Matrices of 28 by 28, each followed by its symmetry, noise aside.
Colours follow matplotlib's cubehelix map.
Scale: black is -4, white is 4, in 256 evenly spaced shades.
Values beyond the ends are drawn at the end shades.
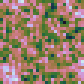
symmetric across the other diagonal.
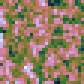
no symmetry.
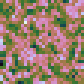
symmetric across the other diagonal.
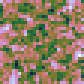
same after a half turn.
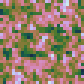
same after a half turn.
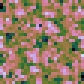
same after a half turn.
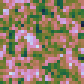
no symmetry.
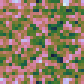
mirrored top to bottom.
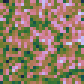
symmetric across the other diagonal.
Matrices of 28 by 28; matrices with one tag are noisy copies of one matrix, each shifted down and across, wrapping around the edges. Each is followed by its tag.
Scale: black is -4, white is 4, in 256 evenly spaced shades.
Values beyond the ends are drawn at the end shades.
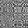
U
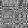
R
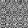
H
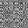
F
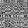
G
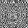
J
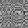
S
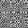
F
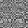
S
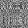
J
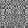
U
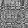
R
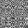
F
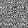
F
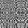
U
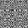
F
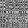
G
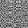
S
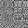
U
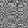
S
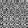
H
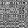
G
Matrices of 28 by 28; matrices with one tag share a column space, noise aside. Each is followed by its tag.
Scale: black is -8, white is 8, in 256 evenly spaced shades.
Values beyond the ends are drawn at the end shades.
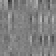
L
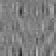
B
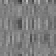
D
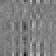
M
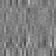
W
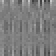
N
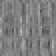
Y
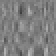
B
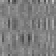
D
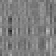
Y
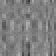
M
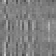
M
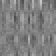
L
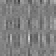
D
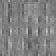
Y
